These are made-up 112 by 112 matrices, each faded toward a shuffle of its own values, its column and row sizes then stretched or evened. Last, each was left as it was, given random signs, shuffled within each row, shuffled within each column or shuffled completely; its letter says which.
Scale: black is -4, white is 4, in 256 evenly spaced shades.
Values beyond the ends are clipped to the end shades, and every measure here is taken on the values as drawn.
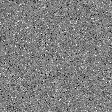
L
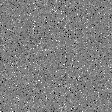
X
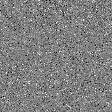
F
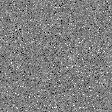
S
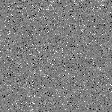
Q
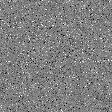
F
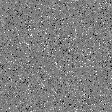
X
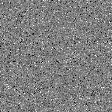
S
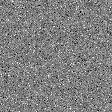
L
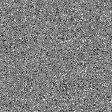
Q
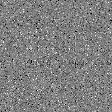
Q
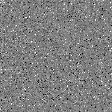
S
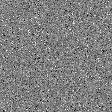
X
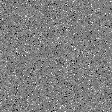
X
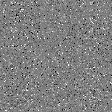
Q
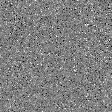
X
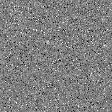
S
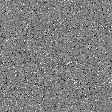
F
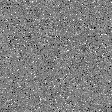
F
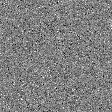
L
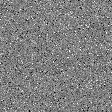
L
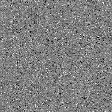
Q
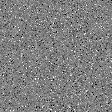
X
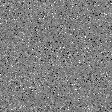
F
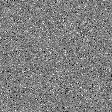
F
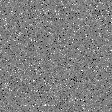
F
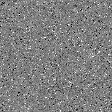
X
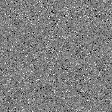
S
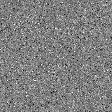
F
